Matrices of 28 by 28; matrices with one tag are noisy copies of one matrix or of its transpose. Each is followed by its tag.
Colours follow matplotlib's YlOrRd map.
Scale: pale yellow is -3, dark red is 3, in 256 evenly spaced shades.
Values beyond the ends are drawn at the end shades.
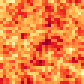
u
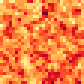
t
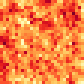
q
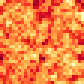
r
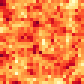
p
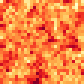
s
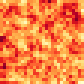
q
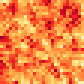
q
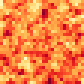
t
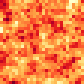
p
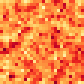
t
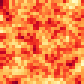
p
